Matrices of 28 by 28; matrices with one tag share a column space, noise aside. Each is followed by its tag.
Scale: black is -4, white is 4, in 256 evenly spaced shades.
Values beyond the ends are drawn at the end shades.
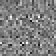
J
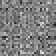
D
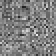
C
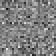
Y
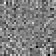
Y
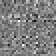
J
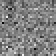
Y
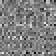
D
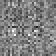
C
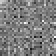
Y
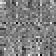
Y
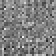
Y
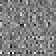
D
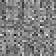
C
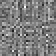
C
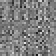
C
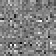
J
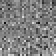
Y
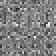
D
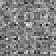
D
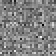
D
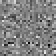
J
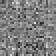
Y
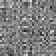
C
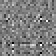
J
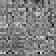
D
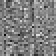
C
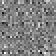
D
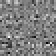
J
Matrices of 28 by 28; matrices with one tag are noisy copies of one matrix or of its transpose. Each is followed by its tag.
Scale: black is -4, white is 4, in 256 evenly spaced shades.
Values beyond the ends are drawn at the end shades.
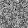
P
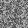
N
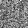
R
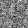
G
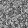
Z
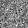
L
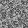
Z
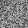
L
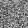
R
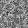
N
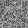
L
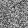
R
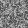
G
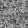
G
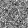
Z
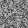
P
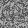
N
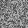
L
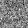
R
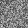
L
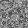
Z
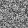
P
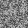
G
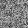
L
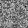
G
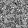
N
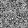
G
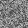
Z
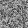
Z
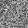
L
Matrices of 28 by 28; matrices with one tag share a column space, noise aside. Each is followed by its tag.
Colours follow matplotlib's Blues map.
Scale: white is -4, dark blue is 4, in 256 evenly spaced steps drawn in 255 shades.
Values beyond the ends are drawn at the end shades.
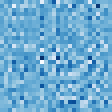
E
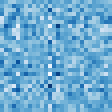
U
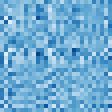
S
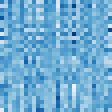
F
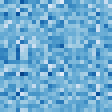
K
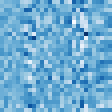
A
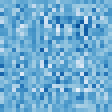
U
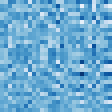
K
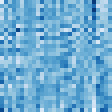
F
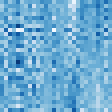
F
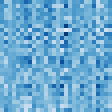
F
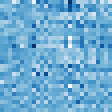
K
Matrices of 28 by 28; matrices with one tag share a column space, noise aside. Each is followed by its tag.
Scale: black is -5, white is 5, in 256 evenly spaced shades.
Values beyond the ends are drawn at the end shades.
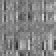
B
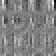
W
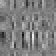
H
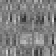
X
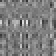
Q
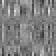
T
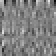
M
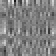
M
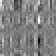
W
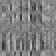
B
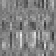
H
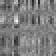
W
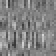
H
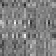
Q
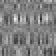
X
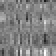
X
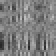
B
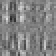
B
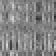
B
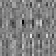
Q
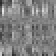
T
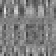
T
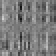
B
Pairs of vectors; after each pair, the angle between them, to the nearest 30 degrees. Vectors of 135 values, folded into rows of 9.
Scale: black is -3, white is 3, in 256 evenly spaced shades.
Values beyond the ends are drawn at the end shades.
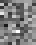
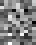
120 degrees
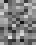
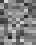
150 degrees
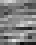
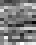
150 degrees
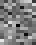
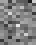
150 degrees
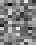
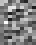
90 degrees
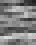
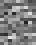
60 degrees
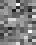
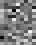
60 degrees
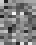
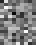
150 degrees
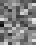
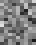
150 degrees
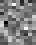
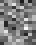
30 degrees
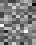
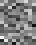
90 degrees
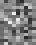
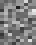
90 degrees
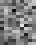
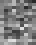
150 degrees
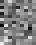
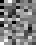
30 degrees
